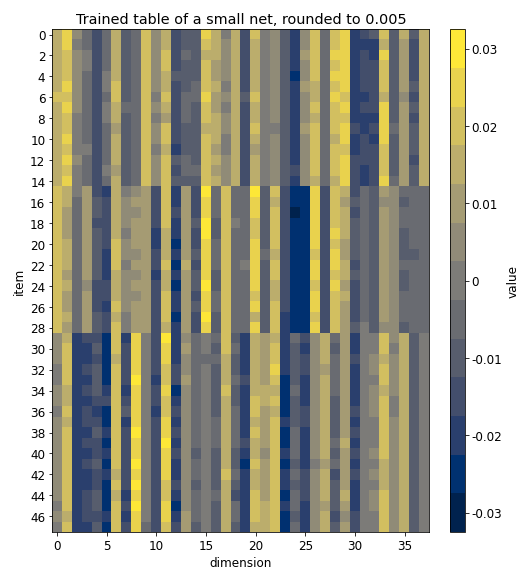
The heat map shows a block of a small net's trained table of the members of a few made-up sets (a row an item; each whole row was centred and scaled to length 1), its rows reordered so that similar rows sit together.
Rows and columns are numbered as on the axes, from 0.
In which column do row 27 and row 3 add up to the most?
15
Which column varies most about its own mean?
28
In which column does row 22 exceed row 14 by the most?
13
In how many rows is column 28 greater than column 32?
29
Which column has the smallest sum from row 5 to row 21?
24
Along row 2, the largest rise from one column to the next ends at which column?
33
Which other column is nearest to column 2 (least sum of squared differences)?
10
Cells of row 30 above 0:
15
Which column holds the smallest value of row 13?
31
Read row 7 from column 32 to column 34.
-0.015 0.025 -0.01
